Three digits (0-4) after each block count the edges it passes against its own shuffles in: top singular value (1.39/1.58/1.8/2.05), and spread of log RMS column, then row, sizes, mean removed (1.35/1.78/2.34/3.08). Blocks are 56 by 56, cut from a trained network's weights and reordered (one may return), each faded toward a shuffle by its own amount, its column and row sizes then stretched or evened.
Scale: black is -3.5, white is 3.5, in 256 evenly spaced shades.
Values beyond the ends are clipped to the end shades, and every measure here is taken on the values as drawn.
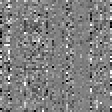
2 4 0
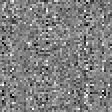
1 3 1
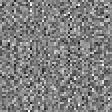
4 2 0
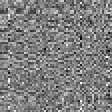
4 1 0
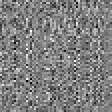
4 3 1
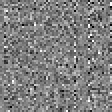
3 3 1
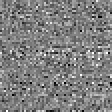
2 1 3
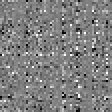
1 4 2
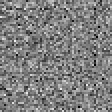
3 0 1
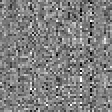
3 3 0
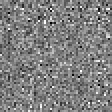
1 2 1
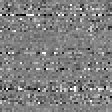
1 0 4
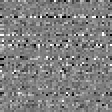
3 1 4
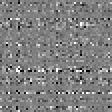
2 2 4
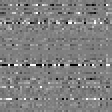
4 0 4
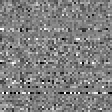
1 0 4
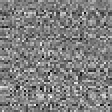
4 0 3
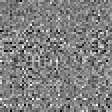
3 2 3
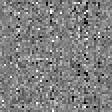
0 3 1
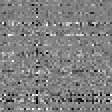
3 1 4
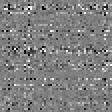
1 2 4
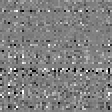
1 2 4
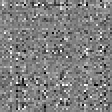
0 3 3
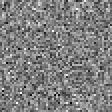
2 0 1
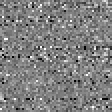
0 1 3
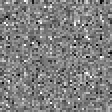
1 2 2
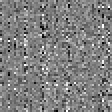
1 4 1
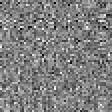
3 1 2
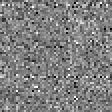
2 1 2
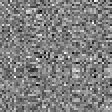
4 1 2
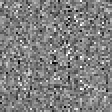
0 2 0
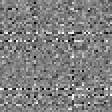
4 1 3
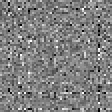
3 2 2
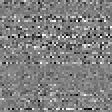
3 0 4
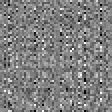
3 4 0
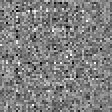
1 2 1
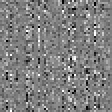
1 4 1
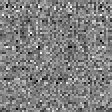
2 1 2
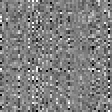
4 4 1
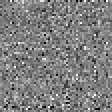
0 2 2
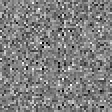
1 2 1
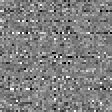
1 1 4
